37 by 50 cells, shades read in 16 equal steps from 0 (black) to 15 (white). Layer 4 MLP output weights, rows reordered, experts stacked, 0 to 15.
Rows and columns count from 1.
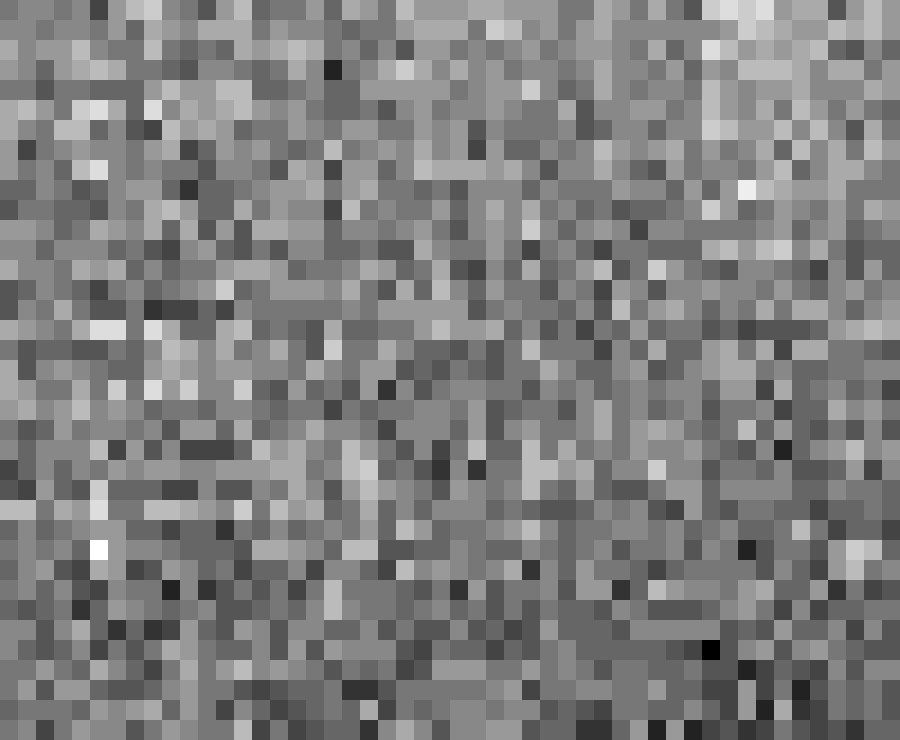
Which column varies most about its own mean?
6
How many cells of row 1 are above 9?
16
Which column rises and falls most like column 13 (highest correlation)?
10
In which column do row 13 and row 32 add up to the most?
44
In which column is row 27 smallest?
13
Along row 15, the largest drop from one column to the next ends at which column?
14
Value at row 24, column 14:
9
